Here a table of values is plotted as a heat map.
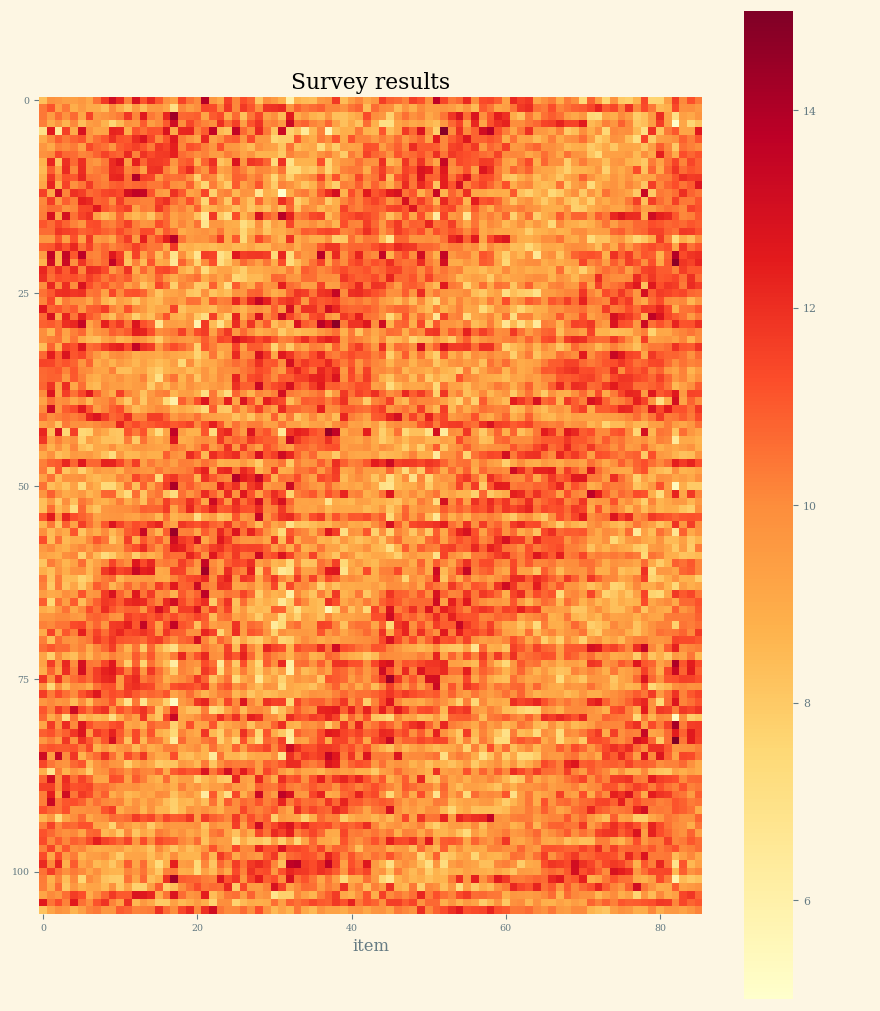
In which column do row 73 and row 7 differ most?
17
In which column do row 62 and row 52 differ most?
51
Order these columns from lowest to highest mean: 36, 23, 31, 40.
23, 31, 40, 36
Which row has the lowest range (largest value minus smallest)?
89
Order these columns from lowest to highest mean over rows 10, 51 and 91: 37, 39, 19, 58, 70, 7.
19, 58, 7, 70, 37, 39
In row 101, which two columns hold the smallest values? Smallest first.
82, 45
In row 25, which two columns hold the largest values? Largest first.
38, 78
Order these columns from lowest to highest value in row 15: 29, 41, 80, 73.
73, 29, 41, 80
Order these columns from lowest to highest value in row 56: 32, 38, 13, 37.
32, 38, 37, 13
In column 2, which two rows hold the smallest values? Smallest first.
4, 93
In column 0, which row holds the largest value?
85
